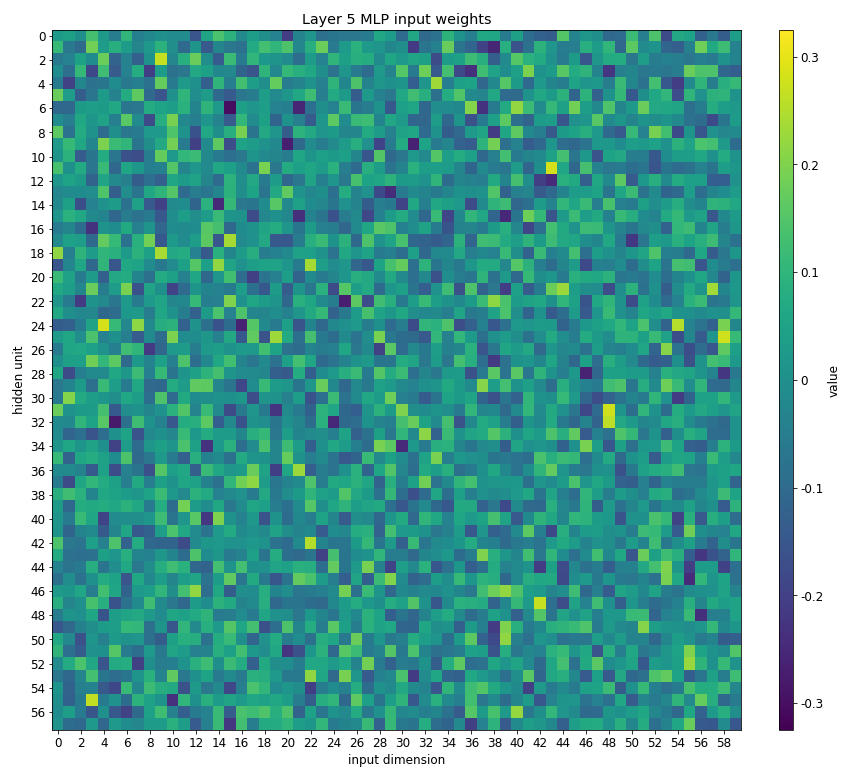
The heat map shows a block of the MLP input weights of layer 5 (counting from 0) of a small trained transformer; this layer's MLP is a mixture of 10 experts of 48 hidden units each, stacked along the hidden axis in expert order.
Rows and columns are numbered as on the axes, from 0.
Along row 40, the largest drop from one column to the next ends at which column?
13
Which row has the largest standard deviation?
24
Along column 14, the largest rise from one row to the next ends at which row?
15
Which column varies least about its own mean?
59
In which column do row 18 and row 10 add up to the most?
9
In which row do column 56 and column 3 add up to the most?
55
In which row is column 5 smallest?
32
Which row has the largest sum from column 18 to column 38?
37
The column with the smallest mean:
31
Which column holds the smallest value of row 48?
56
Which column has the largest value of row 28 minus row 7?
40
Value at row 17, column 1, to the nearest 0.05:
0.05
